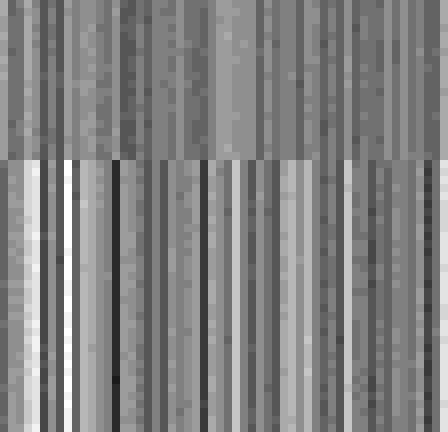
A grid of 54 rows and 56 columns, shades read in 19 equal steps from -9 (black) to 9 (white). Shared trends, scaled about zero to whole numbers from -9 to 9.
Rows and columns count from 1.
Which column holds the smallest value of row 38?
15
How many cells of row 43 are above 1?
14
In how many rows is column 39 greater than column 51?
34
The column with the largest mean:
9
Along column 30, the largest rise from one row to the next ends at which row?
21
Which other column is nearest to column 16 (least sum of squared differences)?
17
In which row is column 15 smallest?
48
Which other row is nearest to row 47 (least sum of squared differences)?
40
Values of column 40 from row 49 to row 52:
0 0 0 0
